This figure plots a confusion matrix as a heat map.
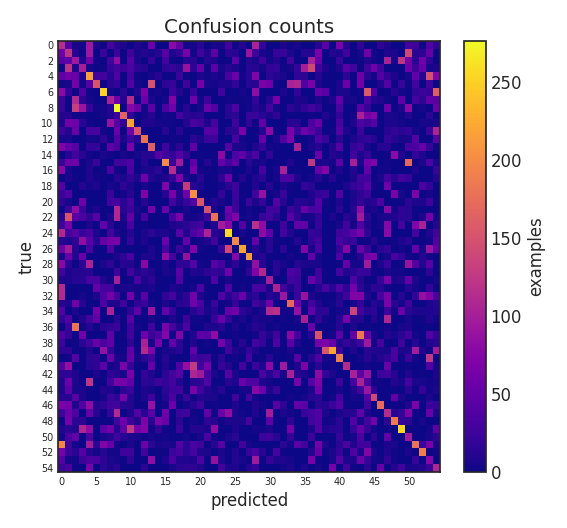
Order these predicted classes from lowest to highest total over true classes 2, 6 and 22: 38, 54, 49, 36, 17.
38, 17, 36, 49, 54
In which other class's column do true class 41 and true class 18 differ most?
19
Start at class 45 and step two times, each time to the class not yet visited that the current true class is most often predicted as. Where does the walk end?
43
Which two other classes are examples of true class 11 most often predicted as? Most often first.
54, 30
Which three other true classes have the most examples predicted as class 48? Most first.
14, 19, 45
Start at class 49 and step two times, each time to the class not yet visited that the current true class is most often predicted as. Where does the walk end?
7
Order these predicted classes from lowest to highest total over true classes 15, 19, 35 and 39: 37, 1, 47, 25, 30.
30, 37, 25, 47, 1
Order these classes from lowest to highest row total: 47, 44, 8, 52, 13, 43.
44, 52, 13, 43, 47, 8
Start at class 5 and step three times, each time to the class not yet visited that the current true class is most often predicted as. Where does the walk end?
42
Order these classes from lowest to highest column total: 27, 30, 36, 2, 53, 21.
27, 21, 30, 36, 53, 2
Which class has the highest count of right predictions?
8
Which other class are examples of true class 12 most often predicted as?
33
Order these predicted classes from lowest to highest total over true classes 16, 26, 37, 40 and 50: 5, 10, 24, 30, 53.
5, 30, 10, 24, 53
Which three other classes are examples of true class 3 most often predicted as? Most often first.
36, 1, 35
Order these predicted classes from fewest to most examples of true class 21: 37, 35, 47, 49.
49, 37, 35, 47
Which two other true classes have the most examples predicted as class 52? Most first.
23, 32
